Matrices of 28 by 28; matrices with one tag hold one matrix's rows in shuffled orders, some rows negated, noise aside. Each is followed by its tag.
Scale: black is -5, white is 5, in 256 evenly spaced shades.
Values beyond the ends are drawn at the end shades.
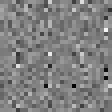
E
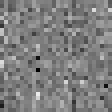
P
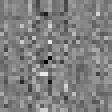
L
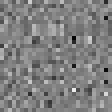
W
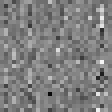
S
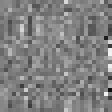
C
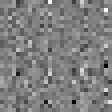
E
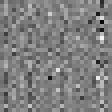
S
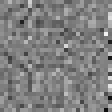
C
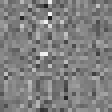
L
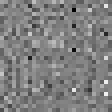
W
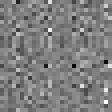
E
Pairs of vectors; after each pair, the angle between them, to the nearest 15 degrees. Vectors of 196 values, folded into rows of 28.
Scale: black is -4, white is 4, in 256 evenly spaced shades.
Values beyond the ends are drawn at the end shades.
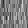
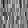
45 degrees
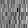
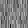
105 degrees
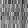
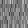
135 degrees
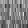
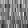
15 degrees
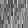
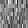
150 degrees
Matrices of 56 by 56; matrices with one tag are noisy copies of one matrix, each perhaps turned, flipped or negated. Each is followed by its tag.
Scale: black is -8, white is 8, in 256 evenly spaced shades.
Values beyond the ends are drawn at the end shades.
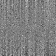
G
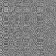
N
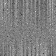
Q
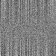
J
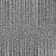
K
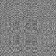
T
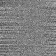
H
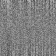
G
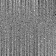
K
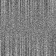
J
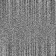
J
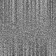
Q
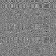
N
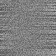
H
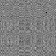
T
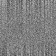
H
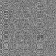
N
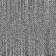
G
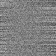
H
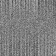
K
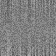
G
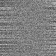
H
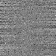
G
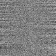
G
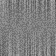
J
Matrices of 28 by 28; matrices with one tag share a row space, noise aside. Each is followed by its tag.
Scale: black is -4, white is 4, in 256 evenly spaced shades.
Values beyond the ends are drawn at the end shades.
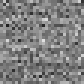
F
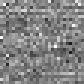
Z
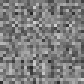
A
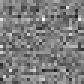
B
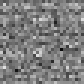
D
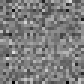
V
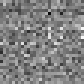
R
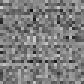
A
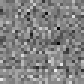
A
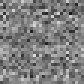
D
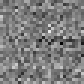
R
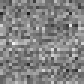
B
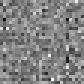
D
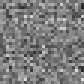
V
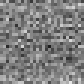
Z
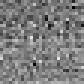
A
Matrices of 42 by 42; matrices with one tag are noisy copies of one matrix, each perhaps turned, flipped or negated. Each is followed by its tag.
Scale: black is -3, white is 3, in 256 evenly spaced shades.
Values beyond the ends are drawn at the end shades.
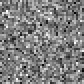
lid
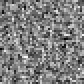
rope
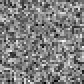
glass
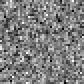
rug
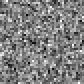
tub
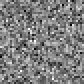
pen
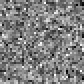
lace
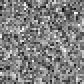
pen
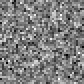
pen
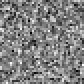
tub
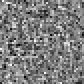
rope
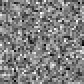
tub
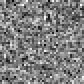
rope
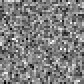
tub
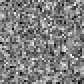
lace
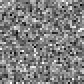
pen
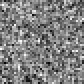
glass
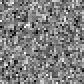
rug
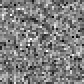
pen
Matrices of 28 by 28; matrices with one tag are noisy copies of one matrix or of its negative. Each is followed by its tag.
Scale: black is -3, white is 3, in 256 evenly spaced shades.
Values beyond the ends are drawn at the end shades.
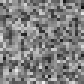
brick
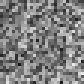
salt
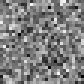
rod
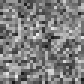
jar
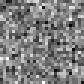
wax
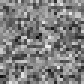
jar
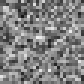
jar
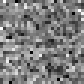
brick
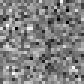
brick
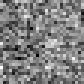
brick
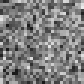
brick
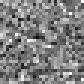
jar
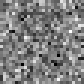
rod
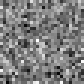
salt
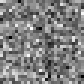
brick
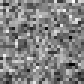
salt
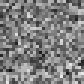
salt
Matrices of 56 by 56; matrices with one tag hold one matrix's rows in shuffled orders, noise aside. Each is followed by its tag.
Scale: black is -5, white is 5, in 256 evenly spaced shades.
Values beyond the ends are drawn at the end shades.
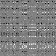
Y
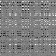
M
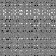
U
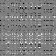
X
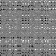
M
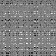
U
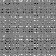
U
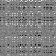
X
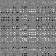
Y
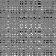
X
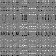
Y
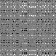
Y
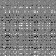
U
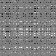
U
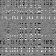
X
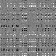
Y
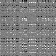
Y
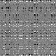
U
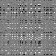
X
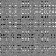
M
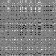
X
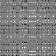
Y
